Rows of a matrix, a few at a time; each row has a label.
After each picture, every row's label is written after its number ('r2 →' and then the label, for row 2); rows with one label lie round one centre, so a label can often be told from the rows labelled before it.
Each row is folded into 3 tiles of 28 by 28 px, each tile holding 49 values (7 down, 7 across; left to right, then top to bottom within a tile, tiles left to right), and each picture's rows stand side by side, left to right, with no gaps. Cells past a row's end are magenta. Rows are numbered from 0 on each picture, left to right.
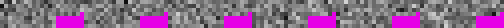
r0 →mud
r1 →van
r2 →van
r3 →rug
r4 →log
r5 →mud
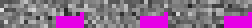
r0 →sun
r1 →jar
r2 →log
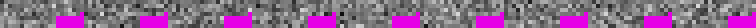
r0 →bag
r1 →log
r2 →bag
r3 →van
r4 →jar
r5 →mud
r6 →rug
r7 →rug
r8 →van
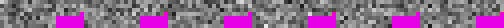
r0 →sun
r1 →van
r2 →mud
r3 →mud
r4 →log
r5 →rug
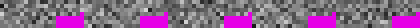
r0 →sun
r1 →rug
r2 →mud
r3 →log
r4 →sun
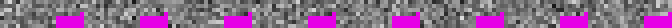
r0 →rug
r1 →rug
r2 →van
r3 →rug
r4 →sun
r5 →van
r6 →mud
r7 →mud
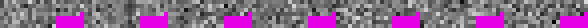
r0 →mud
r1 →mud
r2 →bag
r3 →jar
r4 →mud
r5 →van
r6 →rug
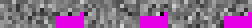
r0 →bag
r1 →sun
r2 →log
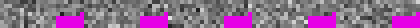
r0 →van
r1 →van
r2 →mud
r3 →van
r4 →rug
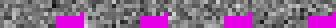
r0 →log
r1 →bag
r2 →sun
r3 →sun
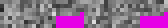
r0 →log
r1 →log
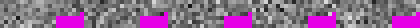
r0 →jar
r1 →sun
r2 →van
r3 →mud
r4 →mud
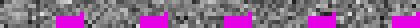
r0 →mud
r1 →mud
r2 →log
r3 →sun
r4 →mud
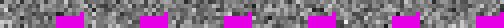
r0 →bag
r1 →bag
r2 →sun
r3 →log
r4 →van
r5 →van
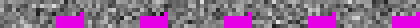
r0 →jar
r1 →sun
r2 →sun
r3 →rug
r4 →mud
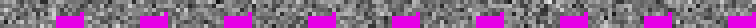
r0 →van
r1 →rug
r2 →rug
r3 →log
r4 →log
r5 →van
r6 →rug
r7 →jar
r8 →log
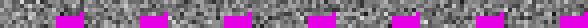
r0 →van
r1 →jar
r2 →sun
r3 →jar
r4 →log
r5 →sun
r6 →jar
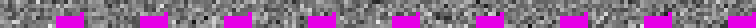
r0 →sun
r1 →log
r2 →sun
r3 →van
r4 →van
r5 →jar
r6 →sun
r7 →van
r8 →log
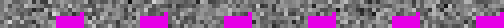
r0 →van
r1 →sun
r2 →van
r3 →rug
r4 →van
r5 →log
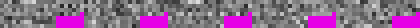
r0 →rug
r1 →bag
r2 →mud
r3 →bag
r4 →jar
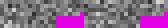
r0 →bag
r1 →mud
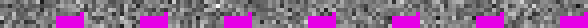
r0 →van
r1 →log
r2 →bag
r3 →sun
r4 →bag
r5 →jar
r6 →jar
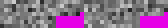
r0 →van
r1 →jar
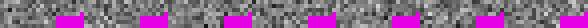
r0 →bag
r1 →rug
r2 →log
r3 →bag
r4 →jar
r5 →log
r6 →mud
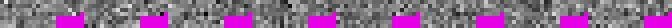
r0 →bag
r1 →sun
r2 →jar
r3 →bag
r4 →sun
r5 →bag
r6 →van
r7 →jar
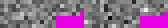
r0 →mud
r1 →rug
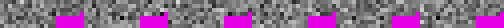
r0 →jar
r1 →sun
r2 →van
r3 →sun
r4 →van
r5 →jar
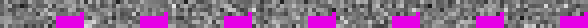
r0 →log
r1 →bag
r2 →rug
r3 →jar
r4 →bag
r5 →sun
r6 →jar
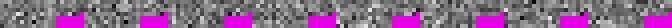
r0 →van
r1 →bag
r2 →bag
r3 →rug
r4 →jar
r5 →log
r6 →jar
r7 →jar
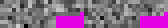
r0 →rug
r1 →log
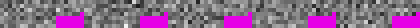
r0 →sun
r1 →van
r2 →rug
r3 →sun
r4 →rug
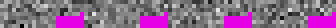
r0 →bag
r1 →mud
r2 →van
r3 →bag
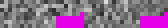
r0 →bag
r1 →jar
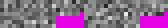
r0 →bag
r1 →van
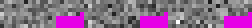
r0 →van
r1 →log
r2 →van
